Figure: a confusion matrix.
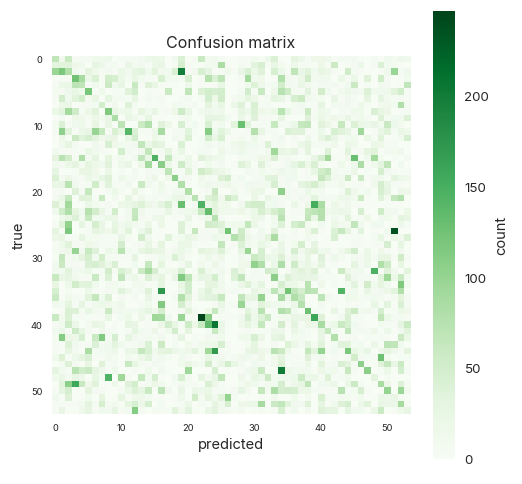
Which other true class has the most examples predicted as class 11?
46
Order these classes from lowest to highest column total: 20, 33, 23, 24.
20, 33, 24, 23
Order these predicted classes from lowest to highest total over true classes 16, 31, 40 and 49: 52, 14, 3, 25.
25, 52, 14, 3
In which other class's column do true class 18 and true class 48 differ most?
8
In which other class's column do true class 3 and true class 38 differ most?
4
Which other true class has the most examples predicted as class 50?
33
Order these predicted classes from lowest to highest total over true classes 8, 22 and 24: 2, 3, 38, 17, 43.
43, 17, 3, 38, 2
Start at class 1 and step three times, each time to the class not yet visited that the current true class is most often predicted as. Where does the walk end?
19
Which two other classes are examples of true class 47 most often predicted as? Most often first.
34, 20
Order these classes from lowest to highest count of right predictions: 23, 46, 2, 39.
2, 46, 23, 39
